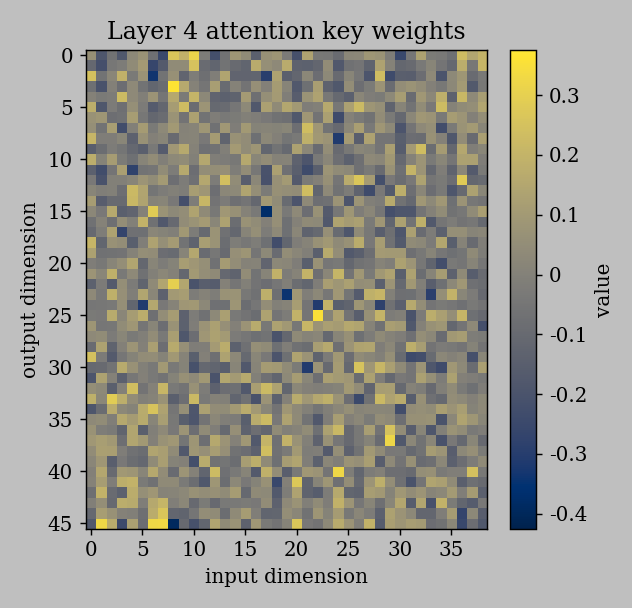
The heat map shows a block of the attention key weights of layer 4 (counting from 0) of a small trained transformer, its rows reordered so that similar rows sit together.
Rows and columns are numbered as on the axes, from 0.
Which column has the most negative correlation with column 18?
20
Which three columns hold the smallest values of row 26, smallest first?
38, 31, 9
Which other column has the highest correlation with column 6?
7
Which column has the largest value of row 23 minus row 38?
35
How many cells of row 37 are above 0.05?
16
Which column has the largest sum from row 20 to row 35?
24
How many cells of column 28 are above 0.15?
6
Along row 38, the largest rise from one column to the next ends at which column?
17
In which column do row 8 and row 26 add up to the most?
21
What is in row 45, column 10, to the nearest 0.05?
-0.2
